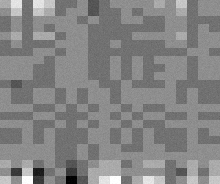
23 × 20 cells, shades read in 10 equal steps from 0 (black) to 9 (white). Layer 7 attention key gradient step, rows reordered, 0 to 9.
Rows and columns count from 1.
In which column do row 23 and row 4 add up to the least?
7
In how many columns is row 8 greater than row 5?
3
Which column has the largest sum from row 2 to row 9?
2
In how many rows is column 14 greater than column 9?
7
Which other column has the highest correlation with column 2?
17
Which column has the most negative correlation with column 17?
9
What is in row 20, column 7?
4
